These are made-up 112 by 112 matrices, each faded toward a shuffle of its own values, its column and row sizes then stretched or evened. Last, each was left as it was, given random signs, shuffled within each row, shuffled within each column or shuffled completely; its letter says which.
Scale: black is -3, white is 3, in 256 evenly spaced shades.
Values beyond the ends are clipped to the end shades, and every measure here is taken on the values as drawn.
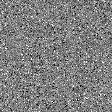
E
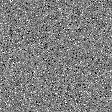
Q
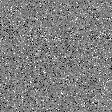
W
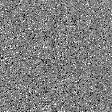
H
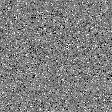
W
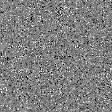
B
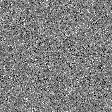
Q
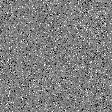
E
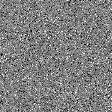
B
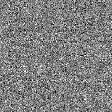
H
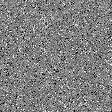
E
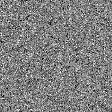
E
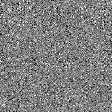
H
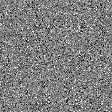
B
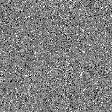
H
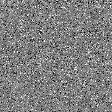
B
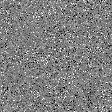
B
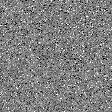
W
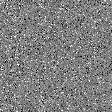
E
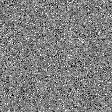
W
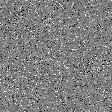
Q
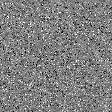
W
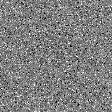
W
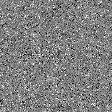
B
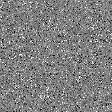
H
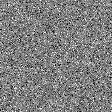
E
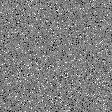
Q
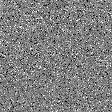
W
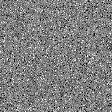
H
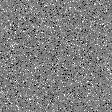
Q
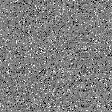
H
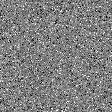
Q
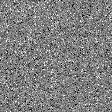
E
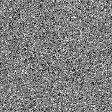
B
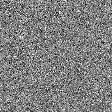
E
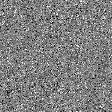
H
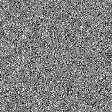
H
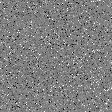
Q
